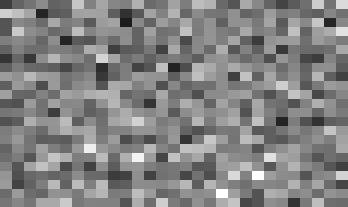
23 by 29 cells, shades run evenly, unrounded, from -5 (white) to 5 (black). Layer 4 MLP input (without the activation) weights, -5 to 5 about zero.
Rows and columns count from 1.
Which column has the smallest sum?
19
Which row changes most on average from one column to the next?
3
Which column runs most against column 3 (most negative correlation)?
9
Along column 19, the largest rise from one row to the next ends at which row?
23
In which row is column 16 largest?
16
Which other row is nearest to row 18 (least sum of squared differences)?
22
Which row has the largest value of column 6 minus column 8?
17
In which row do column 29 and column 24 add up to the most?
14
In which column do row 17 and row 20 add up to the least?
29
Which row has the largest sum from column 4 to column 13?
8
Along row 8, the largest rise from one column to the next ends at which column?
15
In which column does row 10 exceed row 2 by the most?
1
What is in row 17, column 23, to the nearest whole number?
0
